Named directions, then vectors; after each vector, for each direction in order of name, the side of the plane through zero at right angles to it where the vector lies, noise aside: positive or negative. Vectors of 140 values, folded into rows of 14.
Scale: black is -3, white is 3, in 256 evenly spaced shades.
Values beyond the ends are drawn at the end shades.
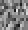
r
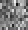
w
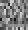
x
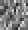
positive, positive, negative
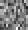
negative, negative, positive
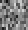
negative, positive, positive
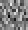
positive, negative, positive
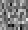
negative, positive, negative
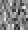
positive, negative, positive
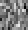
negative, positive, positive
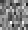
positive, positive, negative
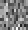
negative, negative, positive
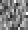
positive, positive, negative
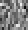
negative, positive, positive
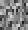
negative, negative, positive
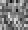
negative, positive, negative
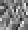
positive, positive, negative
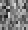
negative, positive, positive
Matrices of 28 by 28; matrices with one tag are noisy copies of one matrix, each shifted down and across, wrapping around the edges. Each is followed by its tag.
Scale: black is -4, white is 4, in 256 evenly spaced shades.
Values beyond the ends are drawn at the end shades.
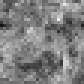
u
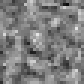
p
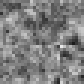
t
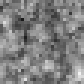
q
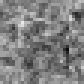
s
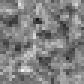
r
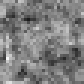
u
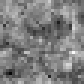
u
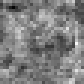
u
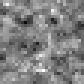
r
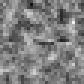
p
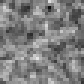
r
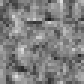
p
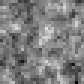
q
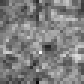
s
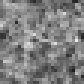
s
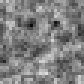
r
